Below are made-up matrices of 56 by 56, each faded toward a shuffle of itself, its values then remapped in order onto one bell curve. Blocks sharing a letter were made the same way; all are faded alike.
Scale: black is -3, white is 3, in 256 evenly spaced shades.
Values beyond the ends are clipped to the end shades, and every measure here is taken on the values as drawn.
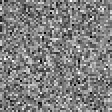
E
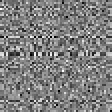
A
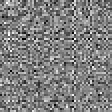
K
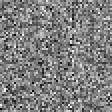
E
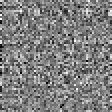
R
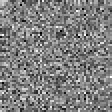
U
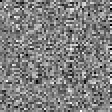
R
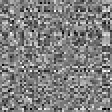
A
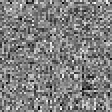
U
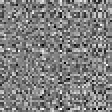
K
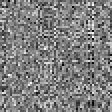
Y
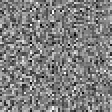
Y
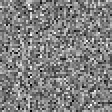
E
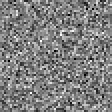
E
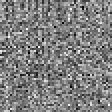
U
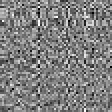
K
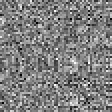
R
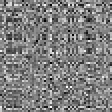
A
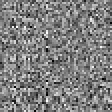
Y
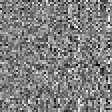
Y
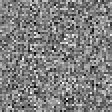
E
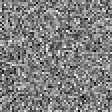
E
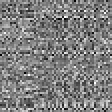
A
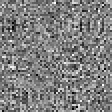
R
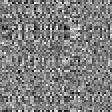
A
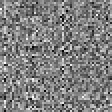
Y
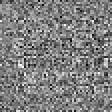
U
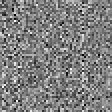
Y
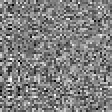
R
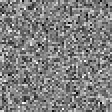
E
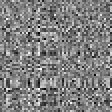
K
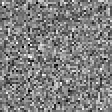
E
